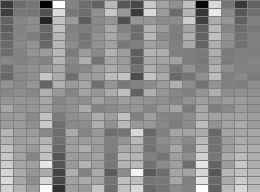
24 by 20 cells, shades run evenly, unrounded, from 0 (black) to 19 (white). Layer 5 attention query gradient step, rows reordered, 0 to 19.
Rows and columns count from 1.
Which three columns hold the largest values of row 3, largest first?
15, 5, 17
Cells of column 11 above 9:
15
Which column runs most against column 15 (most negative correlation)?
7
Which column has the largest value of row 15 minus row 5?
4
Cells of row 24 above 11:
13
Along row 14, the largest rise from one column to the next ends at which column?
16
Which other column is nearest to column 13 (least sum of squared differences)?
9
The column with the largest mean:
10
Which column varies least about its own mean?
3
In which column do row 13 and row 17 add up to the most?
11
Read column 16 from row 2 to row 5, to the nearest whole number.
4 5 7 7
